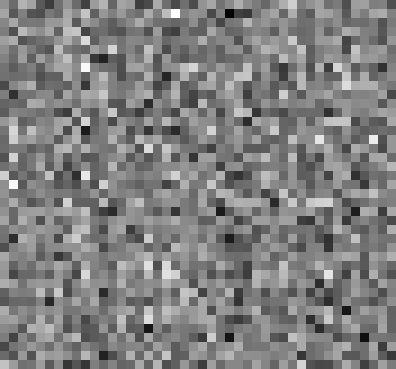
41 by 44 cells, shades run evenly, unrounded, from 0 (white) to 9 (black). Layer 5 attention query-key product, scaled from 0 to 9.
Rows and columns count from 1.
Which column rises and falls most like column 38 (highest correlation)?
10
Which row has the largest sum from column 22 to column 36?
27
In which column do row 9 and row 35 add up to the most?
32
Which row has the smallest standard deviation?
3
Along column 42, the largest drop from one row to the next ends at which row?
16
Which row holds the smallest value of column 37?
31
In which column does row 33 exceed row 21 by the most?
12
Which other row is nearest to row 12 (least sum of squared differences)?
39
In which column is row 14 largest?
28
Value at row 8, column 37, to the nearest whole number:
7
